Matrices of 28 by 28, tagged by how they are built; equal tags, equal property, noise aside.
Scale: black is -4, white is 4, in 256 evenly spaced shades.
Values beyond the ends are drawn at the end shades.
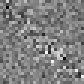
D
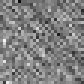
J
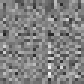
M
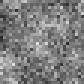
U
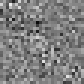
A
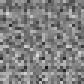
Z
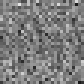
Z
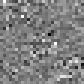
A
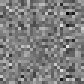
M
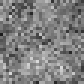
U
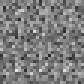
Z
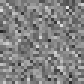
J
